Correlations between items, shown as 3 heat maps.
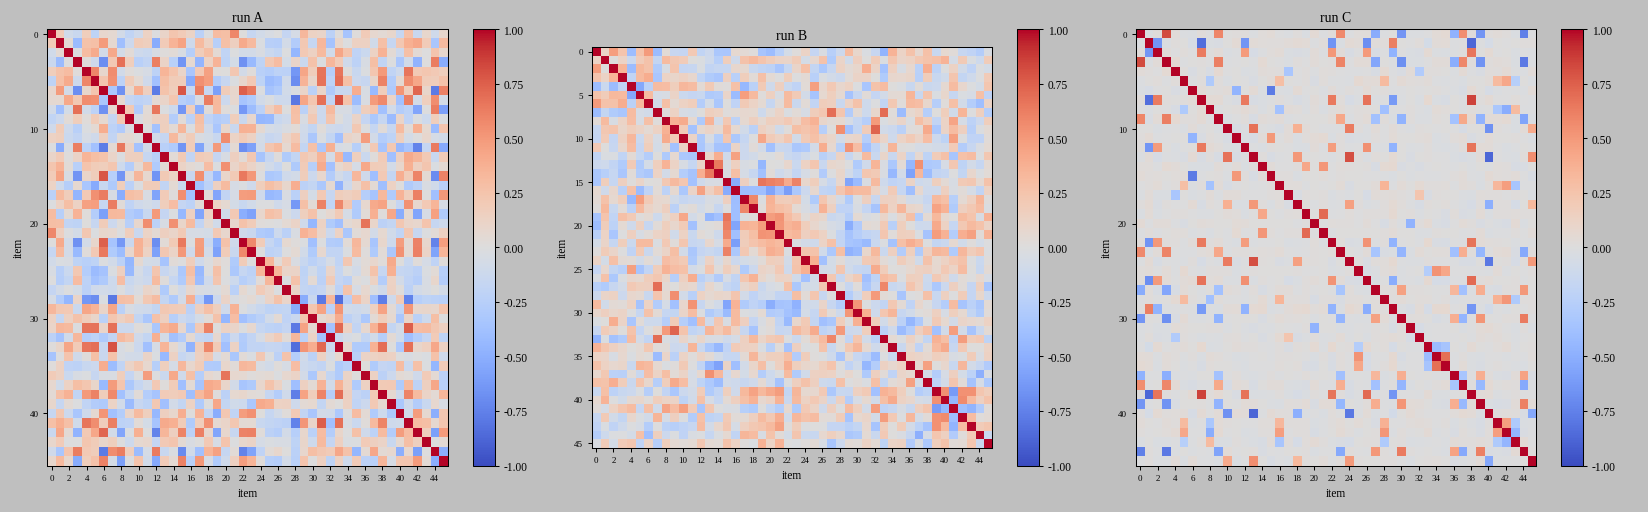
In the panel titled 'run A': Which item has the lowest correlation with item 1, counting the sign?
12
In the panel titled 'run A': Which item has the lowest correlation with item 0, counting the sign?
34
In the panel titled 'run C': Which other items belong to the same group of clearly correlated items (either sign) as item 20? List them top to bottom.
31
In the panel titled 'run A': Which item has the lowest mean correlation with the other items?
28
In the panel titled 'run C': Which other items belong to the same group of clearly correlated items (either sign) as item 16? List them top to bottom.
5, 8, 28, 41, 42, 43
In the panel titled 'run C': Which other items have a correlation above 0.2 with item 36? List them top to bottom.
27, 30, 39, 44
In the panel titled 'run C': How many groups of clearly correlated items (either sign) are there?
9
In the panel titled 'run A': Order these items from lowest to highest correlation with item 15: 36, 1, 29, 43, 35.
36, 43, 29, 35, 1
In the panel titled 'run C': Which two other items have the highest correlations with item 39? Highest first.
44, 30
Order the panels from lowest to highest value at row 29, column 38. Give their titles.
run C, run B, run A
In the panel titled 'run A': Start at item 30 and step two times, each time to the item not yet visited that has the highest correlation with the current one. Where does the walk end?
7
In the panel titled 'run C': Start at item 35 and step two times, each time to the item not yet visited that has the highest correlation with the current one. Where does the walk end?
25
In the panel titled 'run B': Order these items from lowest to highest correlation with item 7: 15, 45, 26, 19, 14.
45, 19, 15, 14, 26
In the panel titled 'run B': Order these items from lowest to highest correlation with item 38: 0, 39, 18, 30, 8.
39, 18, 30, 8, 0
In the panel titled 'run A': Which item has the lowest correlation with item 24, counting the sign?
9
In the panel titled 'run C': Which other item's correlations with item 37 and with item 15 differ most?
6
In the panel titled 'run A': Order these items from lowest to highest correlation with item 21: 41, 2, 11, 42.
42, 2, 11, 41
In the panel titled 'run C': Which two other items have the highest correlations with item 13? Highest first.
24, 10
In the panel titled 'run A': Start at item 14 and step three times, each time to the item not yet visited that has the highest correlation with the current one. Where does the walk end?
11
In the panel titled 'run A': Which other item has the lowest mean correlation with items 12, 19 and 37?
6
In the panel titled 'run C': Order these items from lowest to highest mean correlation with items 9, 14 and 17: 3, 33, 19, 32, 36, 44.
44, 36, 33, 32, 19, 3
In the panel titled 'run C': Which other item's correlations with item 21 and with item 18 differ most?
19
